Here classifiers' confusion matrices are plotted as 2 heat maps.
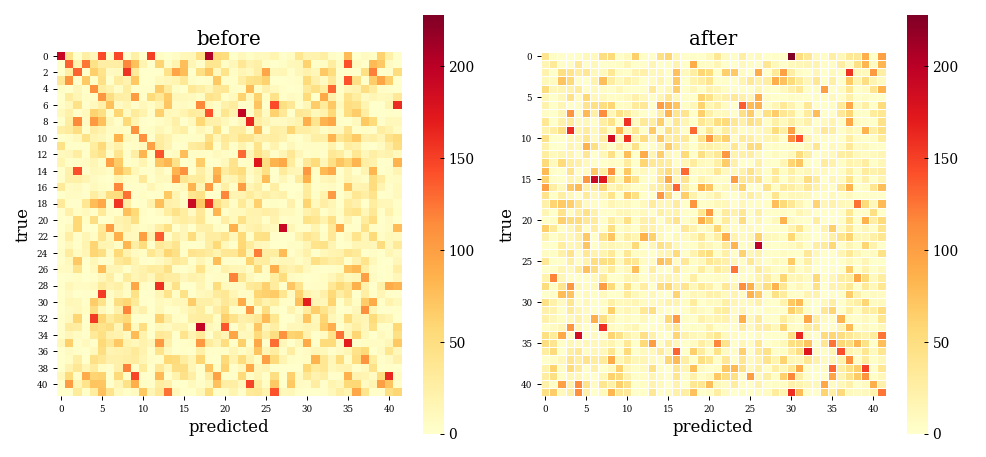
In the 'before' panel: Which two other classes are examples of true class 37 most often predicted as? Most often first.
25, 31
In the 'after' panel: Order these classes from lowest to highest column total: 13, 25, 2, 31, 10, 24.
13, 25, 2, 24, 31, 10
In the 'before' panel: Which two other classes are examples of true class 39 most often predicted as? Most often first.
40, 9
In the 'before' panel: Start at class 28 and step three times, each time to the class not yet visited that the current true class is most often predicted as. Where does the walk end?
10
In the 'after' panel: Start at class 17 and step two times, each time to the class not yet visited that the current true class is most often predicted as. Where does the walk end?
8
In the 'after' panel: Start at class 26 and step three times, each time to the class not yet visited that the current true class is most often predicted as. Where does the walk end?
19
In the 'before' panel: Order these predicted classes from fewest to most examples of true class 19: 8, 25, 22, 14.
22, 25, 14, 8
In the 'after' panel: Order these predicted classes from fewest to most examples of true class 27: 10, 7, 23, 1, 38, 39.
23, 10, 7, 39, 38, 1
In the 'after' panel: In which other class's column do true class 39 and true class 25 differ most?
35
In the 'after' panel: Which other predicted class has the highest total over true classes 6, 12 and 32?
24
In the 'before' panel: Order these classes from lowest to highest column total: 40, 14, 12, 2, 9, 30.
40, 14, 2, 9, 30, 12
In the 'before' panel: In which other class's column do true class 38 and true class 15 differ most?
8
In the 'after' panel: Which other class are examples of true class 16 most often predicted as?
0
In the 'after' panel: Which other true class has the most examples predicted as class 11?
26
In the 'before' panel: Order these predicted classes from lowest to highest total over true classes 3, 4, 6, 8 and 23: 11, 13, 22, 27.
11, 27, 22, 13
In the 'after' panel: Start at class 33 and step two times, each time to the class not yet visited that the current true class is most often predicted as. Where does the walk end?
3
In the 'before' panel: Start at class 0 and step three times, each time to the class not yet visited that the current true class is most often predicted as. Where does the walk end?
7
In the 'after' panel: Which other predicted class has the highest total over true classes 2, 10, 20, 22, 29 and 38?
37
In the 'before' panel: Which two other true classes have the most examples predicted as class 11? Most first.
0, 5
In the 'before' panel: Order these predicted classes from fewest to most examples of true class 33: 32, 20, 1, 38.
1, 38, 32, 20
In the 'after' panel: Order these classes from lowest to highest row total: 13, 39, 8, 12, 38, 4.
4, 13, 12, 8, 39, 38
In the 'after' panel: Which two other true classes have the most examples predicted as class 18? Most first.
9, 1
